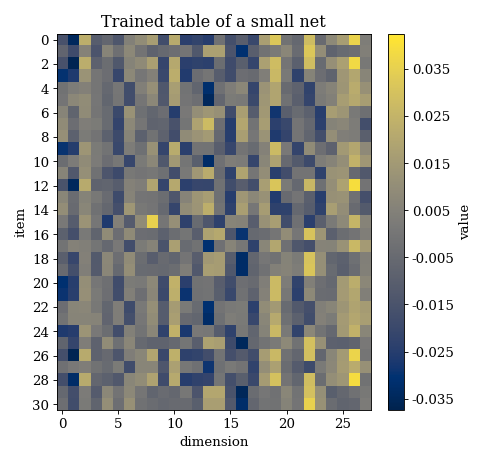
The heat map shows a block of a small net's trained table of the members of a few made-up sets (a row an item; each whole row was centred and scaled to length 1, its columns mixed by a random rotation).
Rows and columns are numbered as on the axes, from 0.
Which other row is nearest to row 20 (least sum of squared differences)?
3
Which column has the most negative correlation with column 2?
11
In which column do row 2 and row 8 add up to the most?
26
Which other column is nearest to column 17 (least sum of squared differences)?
9
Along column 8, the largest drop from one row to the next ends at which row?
16
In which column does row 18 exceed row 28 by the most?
13
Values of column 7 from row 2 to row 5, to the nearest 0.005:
0.01 0 0.005 0
